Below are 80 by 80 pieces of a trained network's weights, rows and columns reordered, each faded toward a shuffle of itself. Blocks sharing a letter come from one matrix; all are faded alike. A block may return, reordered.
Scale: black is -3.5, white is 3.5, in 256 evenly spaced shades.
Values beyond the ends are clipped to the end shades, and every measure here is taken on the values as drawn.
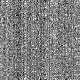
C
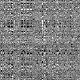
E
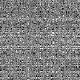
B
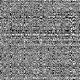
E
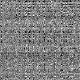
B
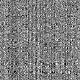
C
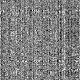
C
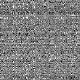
E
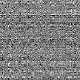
E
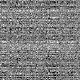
B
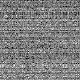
B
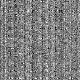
C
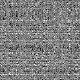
B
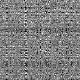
B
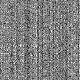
C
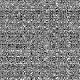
E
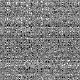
B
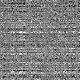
B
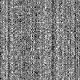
C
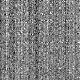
C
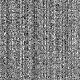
C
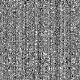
C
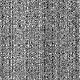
C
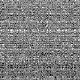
B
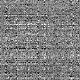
E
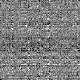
E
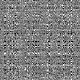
E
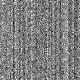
C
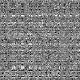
B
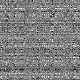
B
